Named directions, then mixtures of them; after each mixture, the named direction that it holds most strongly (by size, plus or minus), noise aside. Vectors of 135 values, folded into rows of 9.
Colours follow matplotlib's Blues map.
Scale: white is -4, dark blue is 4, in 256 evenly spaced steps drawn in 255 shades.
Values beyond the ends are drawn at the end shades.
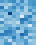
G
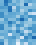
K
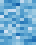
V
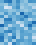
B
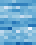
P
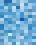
K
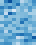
V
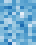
B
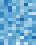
K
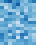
B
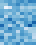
B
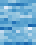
P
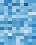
K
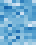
B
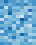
G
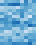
P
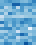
P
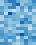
V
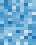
K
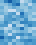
V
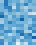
K
